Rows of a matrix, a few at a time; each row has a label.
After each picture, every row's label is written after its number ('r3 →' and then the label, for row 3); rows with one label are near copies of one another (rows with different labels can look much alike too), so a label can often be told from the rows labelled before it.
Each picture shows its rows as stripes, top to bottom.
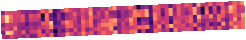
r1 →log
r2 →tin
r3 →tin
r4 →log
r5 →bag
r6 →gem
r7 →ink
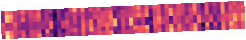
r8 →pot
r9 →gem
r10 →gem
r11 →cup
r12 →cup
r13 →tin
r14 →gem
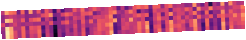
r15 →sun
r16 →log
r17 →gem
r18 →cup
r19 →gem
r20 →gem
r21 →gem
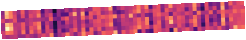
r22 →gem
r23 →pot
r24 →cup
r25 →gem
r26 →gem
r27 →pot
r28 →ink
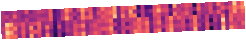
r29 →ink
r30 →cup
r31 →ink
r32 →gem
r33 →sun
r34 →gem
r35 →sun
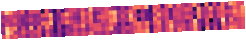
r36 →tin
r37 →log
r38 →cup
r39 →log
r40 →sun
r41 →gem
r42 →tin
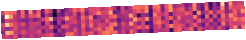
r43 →sun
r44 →gem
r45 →log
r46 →tin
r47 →cup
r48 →gem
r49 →bag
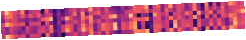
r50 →tin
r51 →pot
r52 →log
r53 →tin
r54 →ink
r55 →ink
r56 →tin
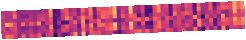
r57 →cup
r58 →cup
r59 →ink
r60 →pot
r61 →cup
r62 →cup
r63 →pot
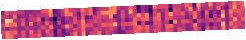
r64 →log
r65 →bag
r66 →gem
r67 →sun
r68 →ink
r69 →sun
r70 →pot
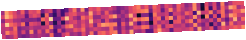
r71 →pot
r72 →tin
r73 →log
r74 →tin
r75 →bag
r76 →sun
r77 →cup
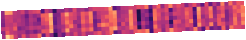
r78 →gem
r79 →log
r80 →log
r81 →log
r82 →bag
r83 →log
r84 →gem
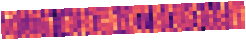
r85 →sun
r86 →gem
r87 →log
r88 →bag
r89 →cup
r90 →ink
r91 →pot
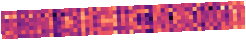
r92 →cup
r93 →sun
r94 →ink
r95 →bag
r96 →ink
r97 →pot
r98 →cup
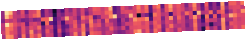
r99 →gem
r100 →gem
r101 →log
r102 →tin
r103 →pot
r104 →sun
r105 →pot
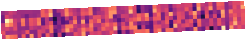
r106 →log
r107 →log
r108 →gem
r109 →pot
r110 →bag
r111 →ink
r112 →sun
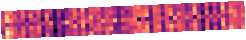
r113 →pot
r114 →sun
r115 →tin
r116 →ink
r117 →pot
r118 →gem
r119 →tin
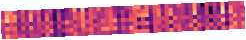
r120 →pot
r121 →sun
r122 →sun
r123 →ink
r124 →sun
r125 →bag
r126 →tin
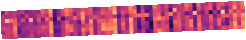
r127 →log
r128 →ink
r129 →sun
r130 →cup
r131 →bag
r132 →bag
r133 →cup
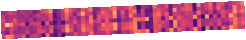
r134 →log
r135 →ink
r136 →cup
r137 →tin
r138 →ink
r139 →ink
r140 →tin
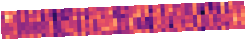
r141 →sun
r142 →gem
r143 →pot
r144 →cup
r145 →cup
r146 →bag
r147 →pot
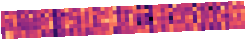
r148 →ink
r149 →sun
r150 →cup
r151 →bag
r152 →log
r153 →gem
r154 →gem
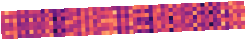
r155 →tin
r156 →cup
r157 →sun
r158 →bag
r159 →cup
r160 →sun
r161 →bag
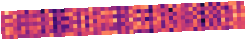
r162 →tin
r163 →bag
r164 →pot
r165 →cup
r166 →pot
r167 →tin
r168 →bag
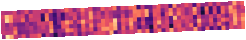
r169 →ink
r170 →tin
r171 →tin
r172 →ink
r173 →cup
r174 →bag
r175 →gem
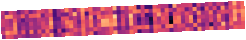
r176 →ink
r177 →pot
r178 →cup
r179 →bag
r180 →bag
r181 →sun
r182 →log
